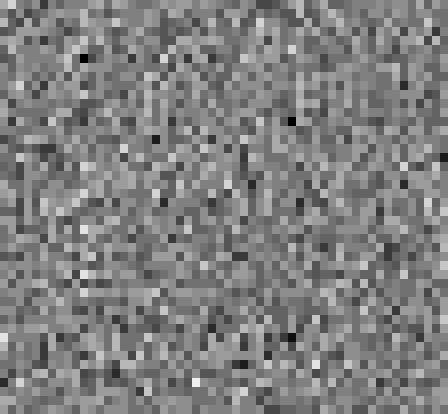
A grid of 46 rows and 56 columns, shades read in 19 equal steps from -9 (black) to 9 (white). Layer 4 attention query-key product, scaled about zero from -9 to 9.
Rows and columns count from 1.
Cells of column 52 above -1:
26
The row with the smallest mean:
14
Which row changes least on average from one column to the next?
45
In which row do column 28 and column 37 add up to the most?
6
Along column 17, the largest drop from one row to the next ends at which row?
7
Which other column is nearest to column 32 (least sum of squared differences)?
5
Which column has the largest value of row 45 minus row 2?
2
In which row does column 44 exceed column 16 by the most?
37
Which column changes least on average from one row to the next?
35
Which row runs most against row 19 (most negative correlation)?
10
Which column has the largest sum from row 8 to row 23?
19
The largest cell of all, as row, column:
43, 25
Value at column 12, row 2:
-1
